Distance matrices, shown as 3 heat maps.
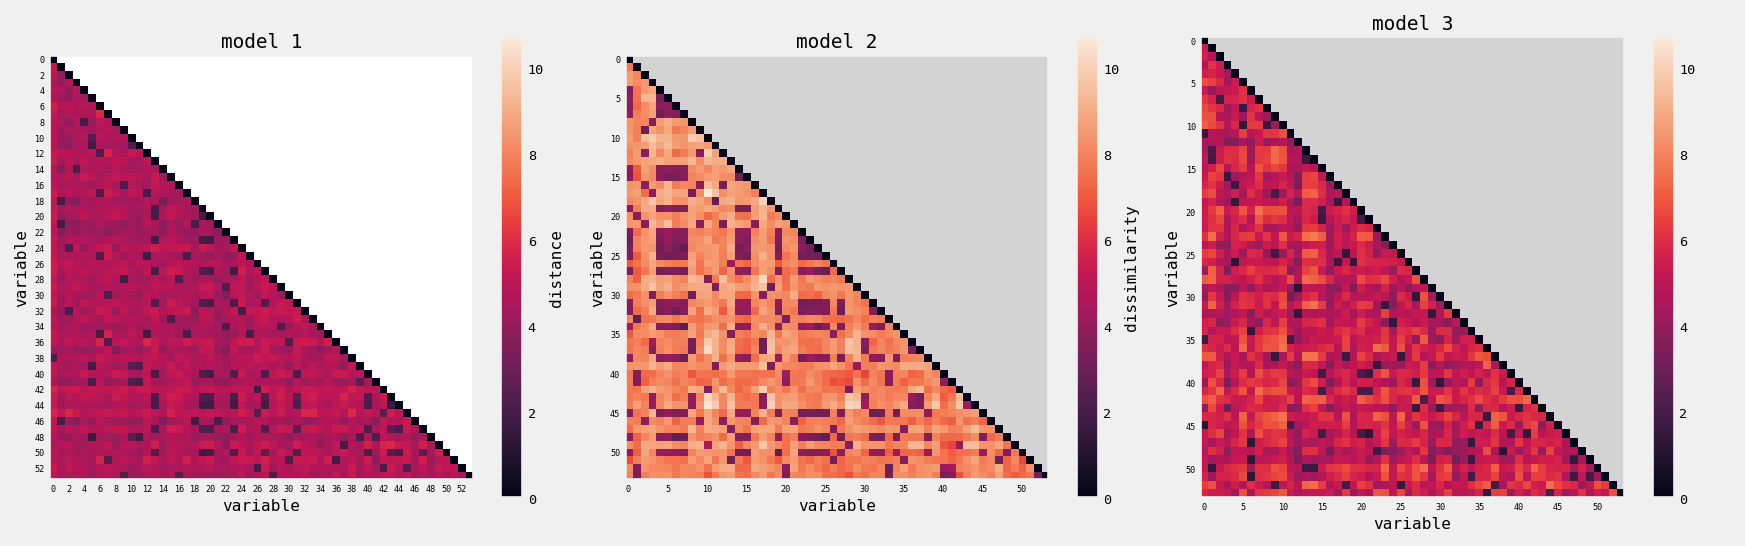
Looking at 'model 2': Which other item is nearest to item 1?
33
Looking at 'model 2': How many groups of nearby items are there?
7
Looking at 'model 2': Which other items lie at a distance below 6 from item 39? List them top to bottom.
11, 18, 29
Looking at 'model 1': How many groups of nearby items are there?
14
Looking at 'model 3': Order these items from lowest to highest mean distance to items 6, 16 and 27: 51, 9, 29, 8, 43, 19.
43, 29, 51, 19, 8, 9
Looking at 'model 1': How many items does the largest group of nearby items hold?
11
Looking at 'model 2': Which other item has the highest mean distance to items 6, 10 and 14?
17
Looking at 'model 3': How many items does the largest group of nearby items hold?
6
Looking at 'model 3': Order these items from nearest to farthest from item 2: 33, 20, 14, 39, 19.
33, 19, 14, 39, 20
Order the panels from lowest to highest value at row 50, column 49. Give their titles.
model 3, model 1, model 2
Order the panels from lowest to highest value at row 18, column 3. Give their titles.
model 1, model 3, model 2
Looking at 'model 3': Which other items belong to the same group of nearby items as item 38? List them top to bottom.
22, 48
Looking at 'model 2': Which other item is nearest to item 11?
18
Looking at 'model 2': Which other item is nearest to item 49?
28
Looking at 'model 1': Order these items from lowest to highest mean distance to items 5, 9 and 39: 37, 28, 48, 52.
48, 28, 37, 52
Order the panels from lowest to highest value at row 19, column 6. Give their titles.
model 2, model 1, model 3
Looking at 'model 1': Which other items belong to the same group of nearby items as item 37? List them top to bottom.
49
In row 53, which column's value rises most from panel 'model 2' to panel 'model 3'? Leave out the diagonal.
52
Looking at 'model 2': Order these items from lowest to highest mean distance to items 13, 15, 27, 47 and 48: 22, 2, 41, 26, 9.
22, 26, 41, 9, 2
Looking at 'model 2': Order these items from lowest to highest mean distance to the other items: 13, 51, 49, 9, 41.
41, 51, 9, 49, 13
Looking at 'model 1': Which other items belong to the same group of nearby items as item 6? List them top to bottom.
12, 17, 25, 35
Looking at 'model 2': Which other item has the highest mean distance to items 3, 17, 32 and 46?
10
